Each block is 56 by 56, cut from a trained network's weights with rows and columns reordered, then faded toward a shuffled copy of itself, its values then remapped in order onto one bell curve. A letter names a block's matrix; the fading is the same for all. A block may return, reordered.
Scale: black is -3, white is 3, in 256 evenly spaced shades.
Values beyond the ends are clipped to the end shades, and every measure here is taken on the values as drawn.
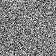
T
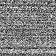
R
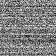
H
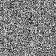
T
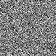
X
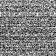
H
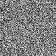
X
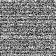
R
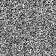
T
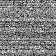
R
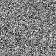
X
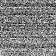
H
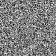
T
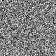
X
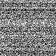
H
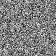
T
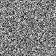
T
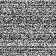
R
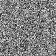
T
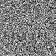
X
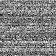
H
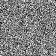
T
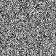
X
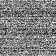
H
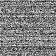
H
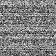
R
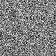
X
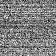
H
